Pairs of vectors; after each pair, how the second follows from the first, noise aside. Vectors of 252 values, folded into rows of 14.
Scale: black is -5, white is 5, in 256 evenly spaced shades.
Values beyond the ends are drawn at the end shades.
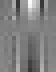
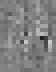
wrapped around, negated, partly zeroed.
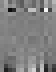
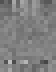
reversed, shrunk.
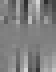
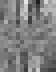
negated.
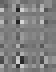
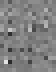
wrapped around, negated, partly zeroed.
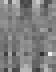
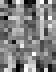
reversed, negated, scaled up.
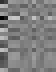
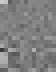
negated, partly zeroed.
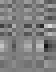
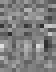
copied.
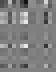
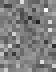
shuffled.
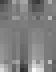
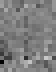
wrapped around, negated, partly zeroed.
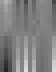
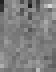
reversed, negated, partly zeroed.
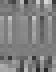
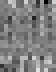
negated.
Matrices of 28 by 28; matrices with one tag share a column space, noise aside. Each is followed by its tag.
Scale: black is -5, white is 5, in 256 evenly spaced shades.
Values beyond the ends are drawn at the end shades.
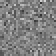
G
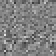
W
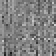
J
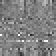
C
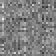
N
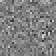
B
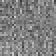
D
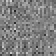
D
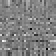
C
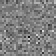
W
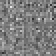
N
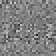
W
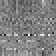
C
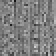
J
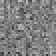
D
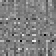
C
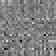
C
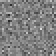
G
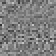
W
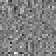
D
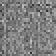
N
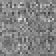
N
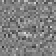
B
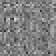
N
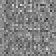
N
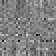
C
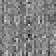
J
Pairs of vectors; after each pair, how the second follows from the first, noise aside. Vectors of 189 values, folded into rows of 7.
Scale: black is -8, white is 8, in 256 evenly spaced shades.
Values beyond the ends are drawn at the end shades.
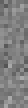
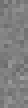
shrunk.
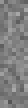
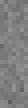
shrunk.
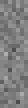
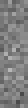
sign-scrambled.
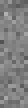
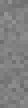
shrunk.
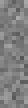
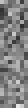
wrapped around, negated, scaled up.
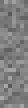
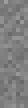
reversed, shrunk.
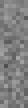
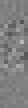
reversed, negated, partly zeroed.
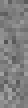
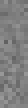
shrunk.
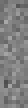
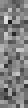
wrapped around, negated, scaled up.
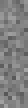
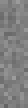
negated, shrunk.
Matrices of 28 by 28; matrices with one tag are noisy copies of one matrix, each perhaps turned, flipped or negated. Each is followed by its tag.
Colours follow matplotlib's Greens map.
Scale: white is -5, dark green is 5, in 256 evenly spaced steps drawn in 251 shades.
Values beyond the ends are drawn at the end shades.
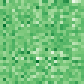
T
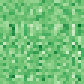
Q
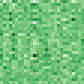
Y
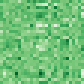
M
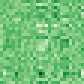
M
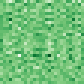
Y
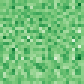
Q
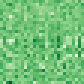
M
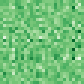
Q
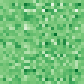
Q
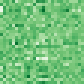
M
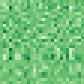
Q
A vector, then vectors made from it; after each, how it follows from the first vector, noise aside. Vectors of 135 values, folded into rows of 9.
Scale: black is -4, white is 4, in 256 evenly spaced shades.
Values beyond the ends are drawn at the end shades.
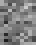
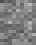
reversed, negated, shrunk.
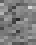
wrapped around, negated, partly zeroed.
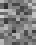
wrapped around.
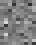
negated, partly zeroed.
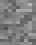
reversed, negated, shrunk.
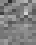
wrapped around, negated, partly zeroed.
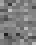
partly zeroed.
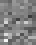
negated, partly zeroed.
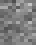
reversed, negated, shrunk.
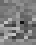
wrapped around, partly zeroed.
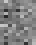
wrapped around, partly zeroed.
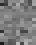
wrapped around, partly zeroed.
